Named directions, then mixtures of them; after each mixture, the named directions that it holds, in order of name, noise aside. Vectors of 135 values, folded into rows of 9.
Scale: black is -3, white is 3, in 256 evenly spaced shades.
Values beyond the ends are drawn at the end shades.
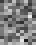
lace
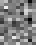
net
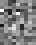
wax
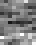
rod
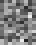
lace.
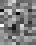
wax.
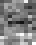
lace, rod.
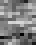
rod.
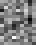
net, wax.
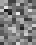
net, wax.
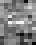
lace, rod.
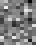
net.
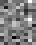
net.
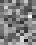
lace.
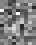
wax.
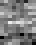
rod.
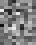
wax.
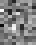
wax.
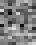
rod, wax.
